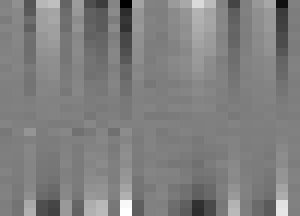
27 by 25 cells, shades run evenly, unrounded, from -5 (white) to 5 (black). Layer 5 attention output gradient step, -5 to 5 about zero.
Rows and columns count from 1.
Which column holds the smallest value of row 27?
11
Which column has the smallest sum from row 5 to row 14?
17
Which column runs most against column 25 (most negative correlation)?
19
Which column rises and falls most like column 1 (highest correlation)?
10
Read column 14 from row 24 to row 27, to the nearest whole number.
0 0 0 0
